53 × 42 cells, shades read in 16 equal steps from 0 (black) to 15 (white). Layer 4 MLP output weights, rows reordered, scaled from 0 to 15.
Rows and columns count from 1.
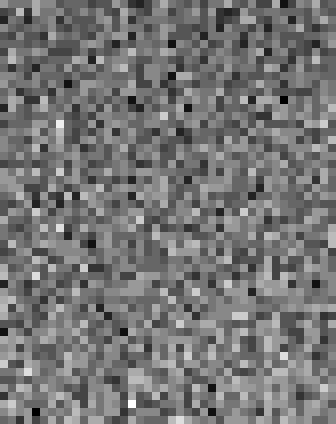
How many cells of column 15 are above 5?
39
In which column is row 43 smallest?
41
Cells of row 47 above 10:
3
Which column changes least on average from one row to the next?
14
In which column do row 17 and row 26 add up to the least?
15
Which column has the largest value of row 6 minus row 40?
42
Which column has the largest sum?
35
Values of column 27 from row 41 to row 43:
10 8 4
